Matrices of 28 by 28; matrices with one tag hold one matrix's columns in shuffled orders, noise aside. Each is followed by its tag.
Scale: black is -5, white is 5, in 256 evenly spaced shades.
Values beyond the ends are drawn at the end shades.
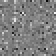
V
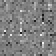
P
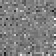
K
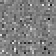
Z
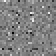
V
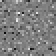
V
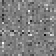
P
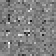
P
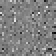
V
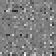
K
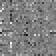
P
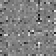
P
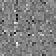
P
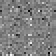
K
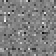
V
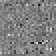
Z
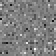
Z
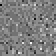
Z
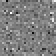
V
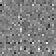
Z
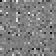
V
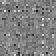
K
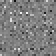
V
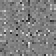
P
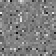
V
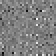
K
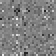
K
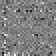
K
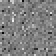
V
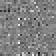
K
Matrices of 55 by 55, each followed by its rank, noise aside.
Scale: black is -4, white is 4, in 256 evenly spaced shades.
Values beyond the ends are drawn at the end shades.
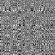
four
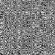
eight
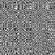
four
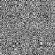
eight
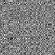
six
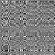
three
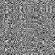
eight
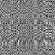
four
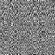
six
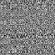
eight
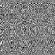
eight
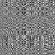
four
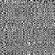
six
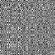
six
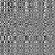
three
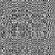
four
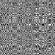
three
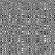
three
